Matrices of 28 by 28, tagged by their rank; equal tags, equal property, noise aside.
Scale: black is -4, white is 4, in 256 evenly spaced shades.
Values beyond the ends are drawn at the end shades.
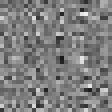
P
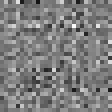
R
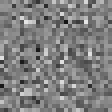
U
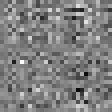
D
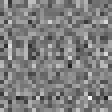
P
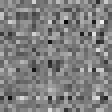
R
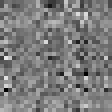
P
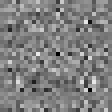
R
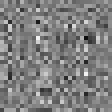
R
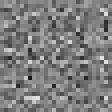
D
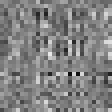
P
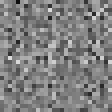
U
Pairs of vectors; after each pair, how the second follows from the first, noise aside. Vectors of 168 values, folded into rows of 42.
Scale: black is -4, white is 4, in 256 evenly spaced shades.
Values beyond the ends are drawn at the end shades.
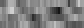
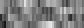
wrapped around, negated.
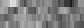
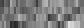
reversed.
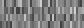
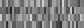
wrapped around, negated.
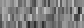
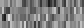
reversed.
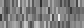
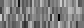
negated.
